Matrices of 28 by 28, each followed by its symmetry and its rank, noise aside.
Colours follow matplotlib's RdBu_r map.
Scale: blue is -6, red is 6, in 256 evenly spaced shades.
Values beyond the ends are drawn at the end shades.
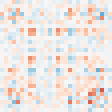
symmetric, rank three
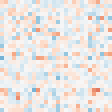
no symmetry, rank four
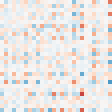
antisymmetric, rank two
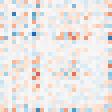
symmetric, rank three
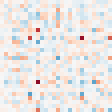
symmetric, rank three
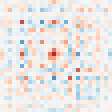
symmetric, rank three
